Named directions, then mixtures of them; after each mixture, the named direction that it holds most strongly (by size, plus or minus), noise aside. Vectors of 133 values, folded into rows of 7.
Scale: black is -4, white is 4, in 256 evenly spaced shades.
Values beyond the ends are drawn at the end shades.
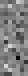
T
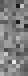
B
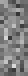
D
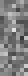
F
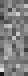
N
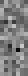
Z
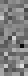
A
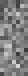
N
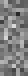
D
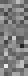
A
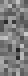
Z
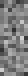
N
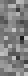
F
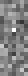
F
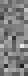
A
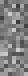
F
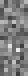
Z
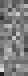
N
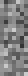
F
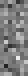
T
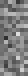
T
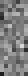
N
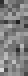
B
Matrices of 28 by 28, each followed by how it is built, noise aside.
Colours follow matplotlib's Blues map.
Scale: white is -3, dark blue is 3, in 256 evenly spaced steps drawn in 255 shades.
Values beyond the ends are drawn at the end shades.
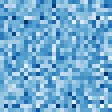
low rank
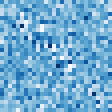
banded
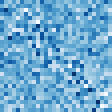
banded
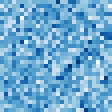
Hankel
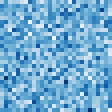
noise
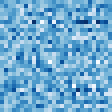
low rank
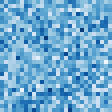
noise
